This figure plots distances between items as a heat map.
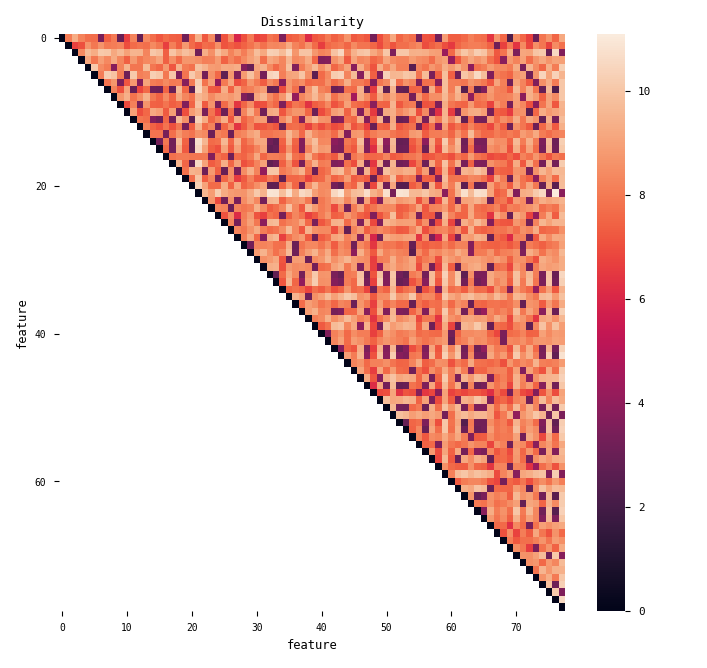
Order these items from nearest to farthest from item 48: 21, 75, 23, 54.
54, 23, 75, 21
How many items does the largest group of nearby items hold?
21
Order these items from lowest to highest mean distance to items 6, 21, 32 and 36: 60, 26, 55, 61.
55, 60, 26, 61
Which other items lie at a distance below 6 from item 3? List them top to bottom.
40, 41, 60, 68
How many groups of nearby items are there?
9
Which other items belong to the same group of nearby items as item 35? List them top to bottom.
30, 38
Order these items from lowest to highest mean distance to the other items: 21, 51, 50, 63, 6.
50, 6, 63, 51, 21
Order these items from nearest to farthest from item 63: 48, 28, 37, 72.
28, 48, 37, 72
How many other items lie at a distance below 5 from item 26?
4
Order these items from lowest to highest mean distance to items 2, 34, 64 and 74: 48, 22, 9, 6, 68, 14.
14, 48, 9, 6, 68, 22
